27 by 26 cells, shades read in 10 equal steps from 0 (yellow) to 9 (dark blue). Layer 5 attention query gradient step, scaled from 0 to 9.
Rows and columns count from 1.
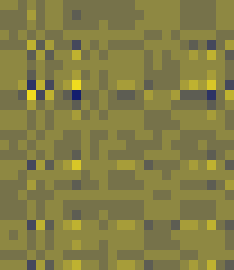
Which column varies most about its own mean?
9
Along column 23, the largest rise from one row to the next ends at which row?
10
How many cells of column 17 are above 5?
4
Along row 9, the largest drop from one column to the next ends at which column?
5
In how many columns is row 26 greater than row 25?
13
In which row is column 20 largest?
23
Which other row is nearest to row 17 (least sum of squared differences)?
27
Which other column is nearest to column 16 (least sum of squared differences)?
11
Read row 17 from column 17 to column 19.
6 5 5
